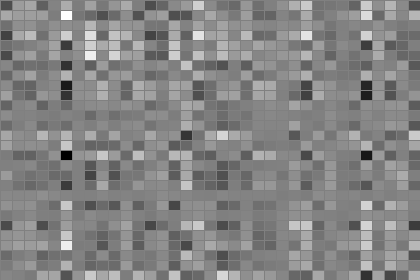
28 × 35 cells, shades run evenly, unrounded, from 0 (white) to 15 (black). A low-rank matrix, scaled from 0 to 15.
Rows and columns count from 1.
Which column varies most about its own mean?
6
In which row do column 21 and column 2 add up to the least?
4
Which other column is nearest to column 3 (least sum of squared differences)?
11
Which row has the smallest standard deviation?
20
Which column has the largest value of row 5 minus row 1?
31
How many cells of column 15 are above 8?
9
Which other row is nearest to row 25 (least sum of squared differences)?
2
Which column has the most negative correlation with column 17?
13
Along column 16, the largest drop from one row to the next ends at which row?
26
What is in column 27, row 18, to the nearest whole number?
8
